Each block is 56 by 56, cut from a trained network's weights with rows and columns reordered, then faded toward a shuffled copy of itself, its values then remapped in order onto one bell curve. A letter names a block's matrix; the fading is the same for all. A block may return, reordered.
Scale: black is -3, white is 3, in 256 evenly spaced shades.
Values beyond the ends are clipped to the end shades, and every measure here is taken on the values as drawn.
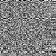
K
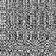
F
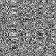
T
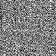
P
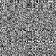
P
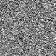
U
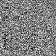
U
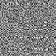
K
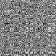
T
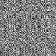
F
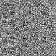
P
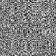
F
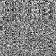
P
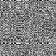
K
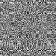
K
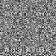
T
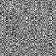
T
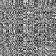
F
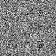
U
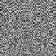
T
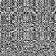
F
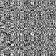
F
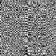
T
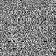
P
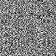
U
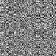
F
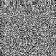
U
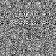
K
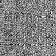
P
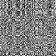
F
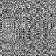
F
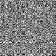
P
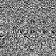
K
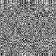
T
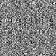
P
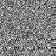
K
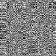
T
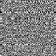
K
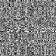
P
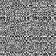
K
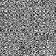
T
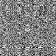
P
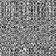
F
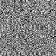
P
